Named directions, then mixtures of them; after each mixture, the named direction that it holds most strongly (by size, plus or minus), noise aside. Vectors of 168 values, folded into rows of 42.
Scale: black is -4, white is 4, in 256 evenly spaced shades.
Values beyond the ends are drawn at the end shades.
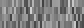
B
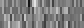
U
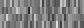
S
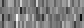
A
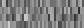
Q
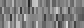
U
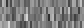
Q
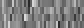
U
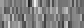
U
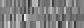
U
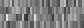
S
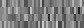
Q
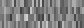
B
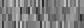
A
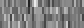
U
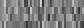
B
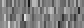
Q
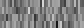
S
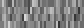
Q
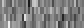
U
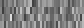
B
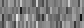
A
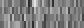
U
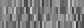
B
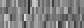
U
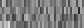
Q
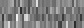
A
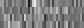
U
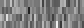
S
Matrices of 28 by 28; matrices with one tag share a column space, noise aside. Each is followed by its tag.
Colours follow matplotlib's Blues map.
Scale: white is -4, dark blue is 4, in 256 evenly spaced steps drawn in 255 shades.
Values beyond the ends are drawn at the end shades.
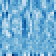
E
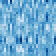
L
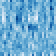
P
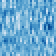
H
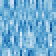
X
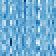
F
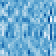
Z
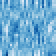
X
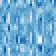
L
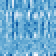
E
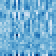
E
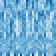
E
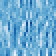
X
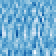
Z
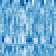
L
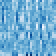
P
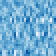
Z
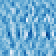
Z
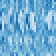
H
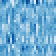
L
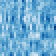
P
